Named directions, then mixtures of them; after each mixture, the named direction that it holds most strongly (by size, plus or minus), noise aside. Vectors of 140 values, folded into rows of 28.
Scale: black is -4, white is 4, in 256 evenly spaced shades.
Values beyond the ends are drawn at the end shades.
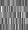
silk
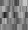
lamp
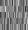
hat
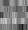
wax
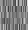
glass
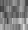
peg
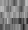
peg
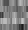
wax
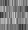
wax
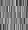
glass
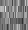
hat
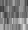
peg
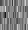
hat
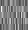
silk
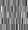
silk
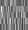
silk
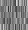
glass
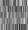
glass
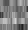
wax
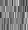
hat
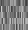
silk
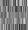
glass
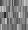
lamp
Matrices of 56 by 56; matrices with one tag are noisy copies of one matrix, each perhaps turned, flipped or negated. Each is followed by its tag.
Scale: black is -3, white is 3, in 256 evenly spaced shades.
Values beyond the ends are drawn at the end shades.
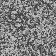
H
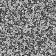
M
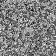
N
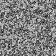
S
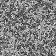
H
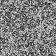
H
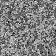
H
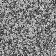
S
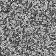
M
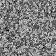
S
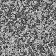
H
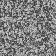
S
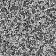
M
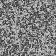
H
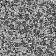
N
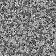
M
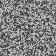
M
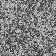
H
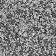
S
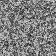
S
